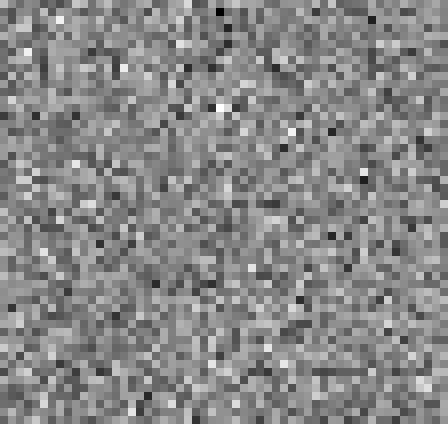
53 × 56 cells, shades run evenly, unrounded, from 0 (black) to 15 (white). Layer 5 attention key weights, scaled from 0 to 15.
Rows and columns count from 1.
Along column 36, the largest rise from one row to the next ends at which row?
20
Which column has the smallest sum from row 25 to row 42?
15
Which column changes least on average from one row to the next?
18
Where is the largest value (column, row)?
28, 14
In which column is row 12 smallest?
49
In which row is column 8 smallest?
46
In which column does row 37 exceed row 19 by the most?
54
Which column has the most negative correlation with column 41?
24
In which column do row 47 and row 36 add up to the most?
29
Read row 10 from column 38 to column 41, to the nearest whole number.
9 6 9 9
